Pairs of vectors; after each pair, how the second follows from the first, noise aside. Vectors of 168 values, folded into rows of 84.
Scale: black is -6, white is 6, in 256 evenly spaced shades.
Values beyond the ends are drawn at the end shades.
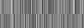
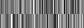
wrapped around, scaled up.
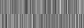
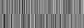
wrapped around, negated.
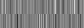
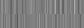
shrunk.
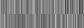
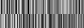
reversed, negated, scaled up.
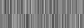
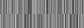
wrapped around.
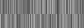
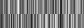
wrapped around, scaled up.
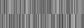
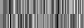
reversed, negated, scaled up.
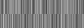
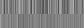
wrapped around, negated, partly zeroed.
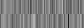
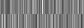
wrapped around, negated.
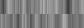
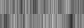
wrapped around.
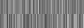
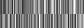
wrapped around, scaled up.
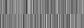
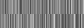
wrapped around, negated.
